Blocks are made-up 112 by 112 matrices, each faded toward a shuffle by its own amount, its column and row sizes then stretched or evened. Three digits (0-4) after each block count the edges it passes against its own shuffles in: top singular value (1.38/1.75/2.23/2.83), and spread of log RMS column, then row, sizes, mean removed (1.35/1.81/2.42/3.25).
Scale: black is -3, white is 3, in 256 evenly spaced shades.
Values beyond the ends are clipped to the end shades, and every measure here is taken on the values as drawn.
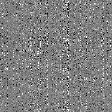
0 4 2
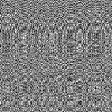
4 1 1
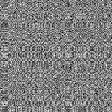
4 0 1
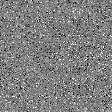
1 1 2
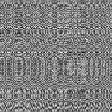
4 0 4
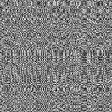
4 1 2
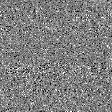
1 0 3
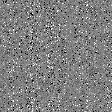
0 3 0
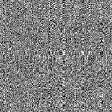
3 3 1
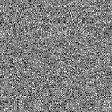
3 1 2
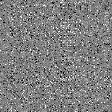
2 2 1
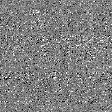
1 1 3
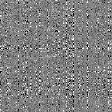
3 4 3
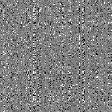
3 4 1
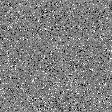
0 0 2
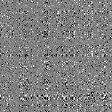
3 3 3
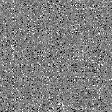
2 2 2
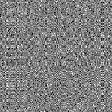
4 2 1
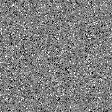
0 2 1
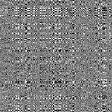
4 4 4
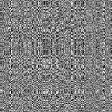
4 4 2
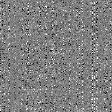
1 4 2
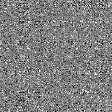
1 2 3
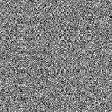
3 1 0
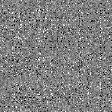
1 3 3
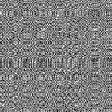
4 1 0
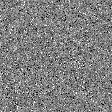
0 0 0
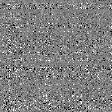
0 3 4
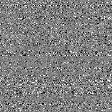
2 0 4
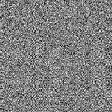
3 1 0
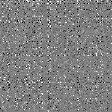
1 3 3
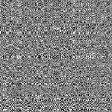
4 3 4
